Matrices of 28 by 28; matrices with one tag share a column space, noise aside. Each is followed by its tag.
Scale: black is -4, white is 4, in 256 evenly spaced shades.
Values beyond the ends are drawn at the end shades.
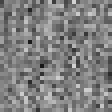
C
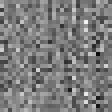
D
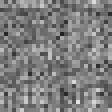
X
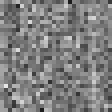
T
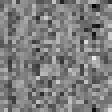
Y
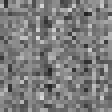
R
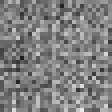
D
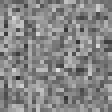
Y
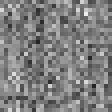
C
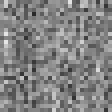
R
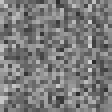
X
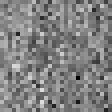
T
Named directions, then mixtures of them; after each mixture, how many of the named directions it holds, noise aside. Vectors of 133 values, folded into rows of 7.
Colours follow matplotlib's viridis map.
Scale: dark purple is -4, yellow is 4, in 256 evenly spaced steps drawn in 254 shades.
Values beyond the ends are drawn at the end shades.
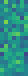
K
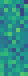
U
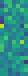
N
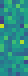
one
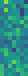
two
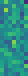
three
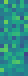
one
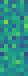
one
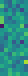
one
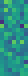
two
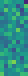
one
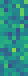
two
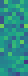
two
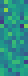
three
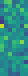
one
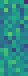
two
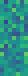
one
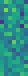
two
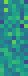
three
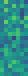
two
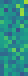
one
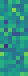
two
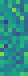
two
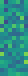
two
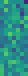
two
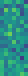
one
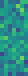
three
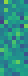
three
